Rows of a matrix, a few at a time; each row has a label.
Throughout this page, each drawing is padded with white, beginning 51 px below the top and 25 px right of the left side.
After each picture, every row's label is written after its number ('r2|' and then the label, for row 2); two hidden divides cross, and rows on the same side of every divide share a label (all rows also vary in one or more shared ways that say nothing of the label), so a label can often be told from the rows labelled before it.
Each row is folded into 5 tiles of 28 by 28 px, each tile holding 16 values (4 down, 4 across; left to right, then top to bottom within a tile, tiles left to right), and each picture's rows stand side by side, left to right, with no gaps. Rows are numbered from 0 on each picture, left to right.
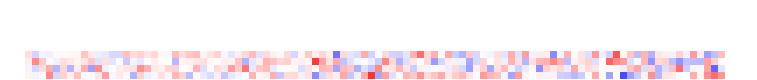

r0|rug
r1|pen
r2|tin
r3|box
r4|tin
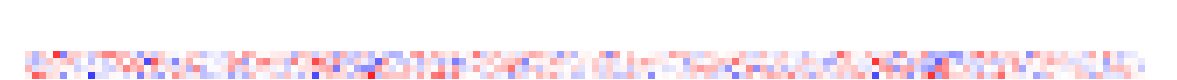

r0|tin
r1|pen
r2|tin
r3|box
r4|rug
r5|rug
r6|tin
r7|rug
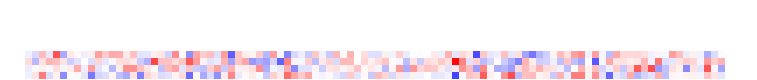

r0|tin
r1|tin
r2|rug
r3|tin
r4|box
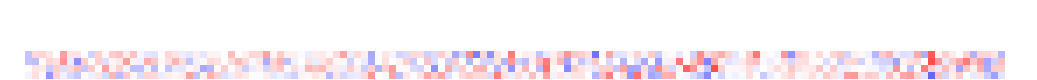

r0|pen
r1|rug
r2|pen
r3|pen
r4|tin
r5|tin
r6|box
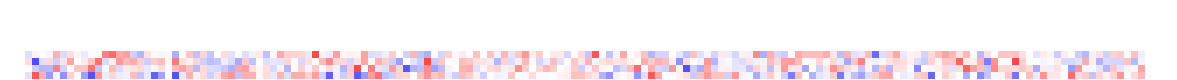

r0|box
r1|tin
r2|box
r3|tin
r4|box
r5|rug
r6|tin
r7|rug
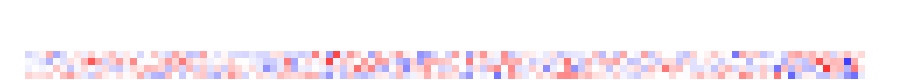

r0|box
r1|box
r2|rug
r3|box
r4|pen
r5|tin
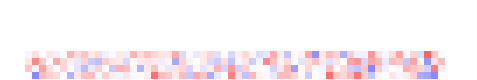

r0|tin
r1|pen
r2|rug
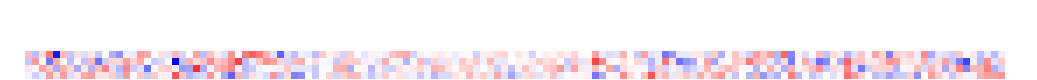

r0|pen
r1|box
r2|rug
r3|tin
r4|rug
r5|tin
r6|rug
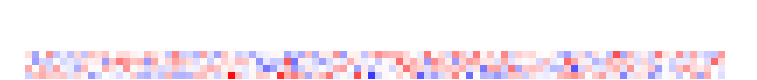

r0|pen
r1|box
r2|tin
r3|pen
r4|tin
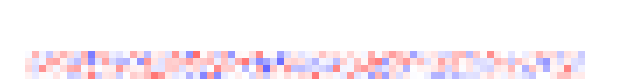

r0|tin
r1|rug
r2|box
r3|rug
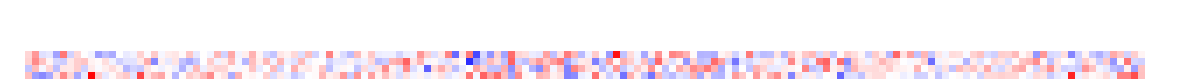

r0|box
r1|box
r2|pen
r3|box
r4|rug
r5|pen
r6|tin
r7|pen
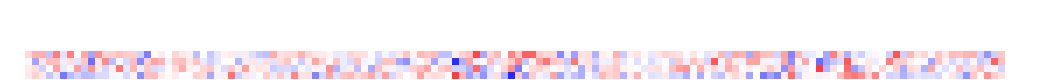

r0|tin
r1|pen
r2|rug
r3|pen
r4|tin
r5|tin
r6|tin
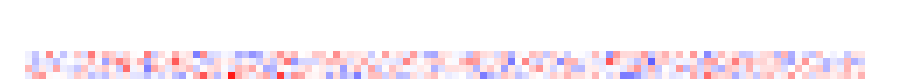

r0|pen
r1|box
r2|pen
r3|tin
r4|tin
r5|rug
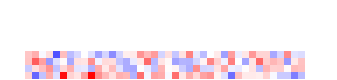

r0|box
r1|box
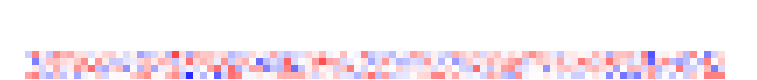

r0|box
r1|box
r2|tin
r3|box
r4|tin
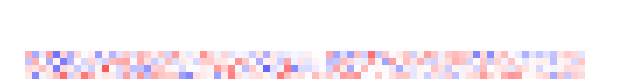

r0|pen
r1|box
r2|box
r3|box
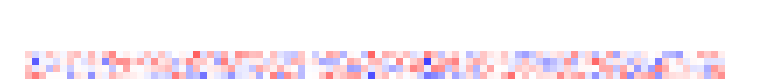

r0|pen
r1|tin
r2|rug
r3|rug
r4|tin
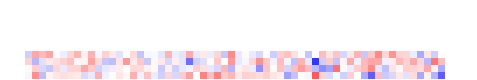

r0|box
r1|box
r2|box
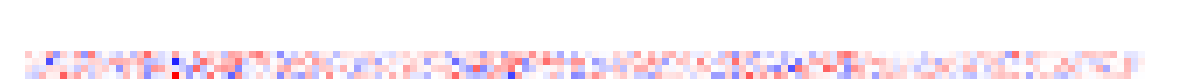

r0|box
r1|box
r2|tin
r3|box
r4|box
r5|tin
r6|tin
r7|box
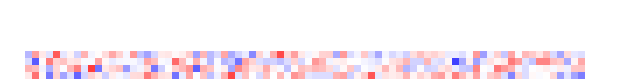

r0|pen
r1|tin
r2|pen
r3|box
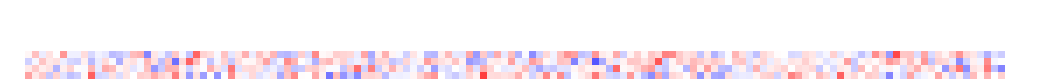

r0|pen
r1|pen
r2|pen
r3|box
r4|box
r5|box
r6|rug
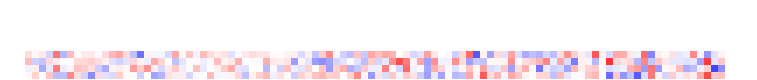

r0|rug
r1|box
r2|pen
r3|box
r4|pen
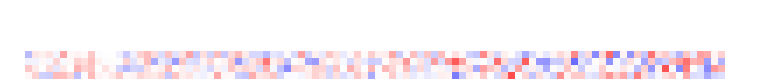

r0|box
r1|pen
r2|pen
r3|rug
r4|pen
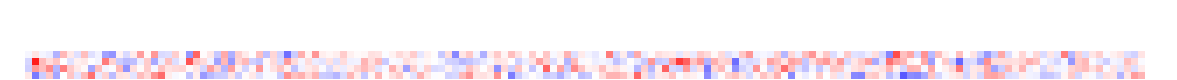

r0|rug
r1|tin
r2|box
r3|tin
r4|pen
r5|box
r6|tin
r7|tin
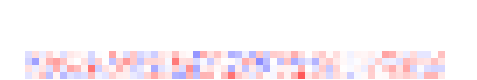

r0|pen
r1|rug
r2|pen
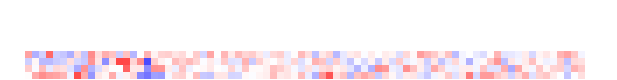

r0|pen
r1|tin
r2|tin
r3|rug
